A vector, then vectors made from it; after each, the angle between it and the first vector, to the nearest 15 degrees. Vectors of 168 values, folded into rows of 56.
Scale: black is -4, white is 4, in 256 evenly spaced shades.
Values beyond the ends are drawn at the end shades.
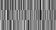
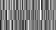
165 degrees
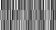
60 degrees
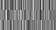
30 degrees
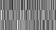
75 degrees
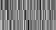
30 degrees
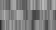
105 degrees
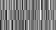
165 degrees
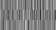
45 degrees
